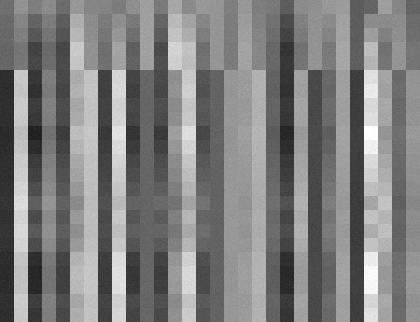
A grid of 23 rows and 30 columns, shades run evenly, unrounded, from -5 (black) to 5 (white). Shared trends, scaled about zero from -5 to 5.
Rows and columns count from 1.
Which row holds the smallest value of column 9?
1
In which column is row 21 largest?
27
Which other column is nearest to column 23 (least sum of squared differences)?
8
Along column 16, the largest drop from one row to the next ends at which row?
6
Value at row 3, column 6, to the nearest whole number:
2
